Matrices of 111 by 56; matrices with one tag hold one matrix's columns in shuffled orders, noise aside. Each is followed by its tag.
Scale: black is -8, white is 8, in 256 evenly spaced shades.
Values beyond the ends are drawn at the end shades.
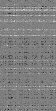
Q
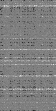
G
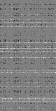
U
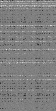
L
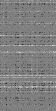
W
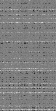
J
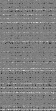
J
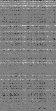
L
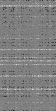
G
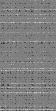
J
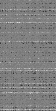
J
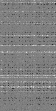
W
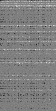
L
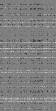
U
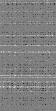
W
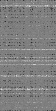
G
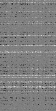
W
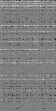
L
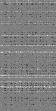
W
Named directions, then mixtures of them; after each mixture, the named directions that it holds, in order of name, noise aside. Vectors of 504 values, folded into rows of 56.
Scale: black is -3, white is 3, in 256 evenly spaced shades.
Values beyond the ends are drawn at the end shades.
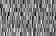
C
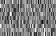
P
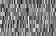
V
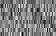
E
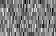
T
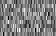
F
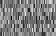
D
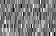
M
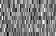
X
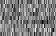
D, E, P.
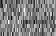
D, E, F.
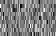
M, P, X.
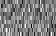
E, M.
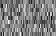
D, E, F.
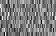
C, X.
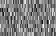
P, T.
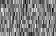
T.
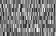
F, X.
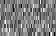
M.
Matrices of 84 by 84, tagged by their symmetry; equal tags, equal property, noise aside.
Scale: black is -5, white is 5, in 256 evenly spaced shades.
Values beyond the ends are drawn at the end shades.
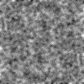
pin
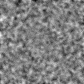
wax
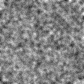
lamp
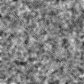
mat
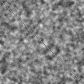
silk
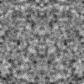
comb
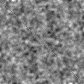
pin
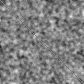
silk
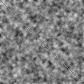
silk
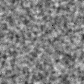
wax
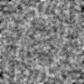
pin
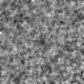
silk
